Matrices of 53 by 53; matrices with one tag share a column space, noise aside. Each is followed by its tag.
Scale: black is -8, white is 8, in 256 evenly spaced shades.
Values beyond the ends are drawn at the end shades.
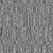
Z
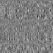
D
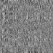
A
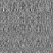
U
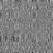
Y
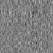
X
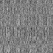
Z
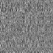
U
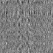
X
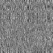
A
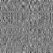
A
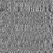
U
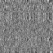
A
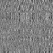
A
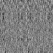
A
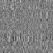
Y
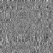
Y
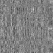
Z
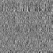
U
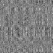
Z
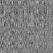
X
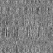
Z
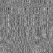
Z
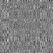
Y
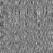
X
